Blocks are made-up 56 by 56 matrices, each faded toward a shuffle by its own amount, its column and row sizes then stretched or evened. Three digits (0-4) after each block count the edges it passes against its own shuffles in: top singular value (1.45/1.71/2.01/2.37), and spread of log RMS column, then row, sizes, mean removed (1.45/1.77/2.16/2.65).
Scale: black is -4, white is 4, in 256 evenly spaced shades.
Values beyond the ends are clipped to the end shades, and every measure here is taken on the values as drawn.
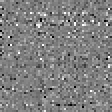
2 2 3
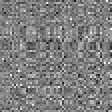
4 2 0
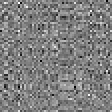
4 2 1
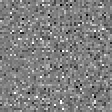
1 2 1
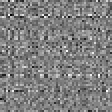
4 0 4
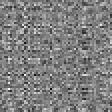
4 3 3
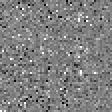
0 1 1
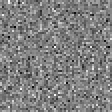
1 1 0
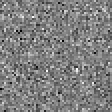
0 0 2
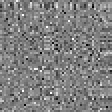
4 1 1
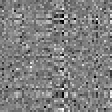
4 3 1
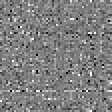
2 1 2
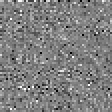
2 0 2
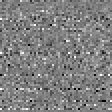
2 0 4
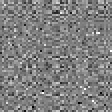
4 0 2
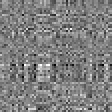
4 2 4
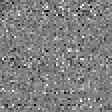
0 2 3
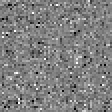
0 1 2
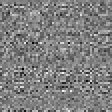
3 0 4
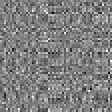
4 1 3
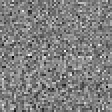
2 1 1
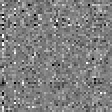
2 3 2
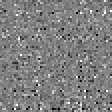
0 1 3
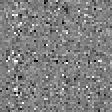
0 3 2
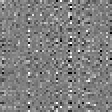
4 4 2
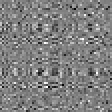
4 1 4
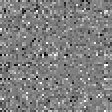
3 1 2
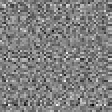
4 1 3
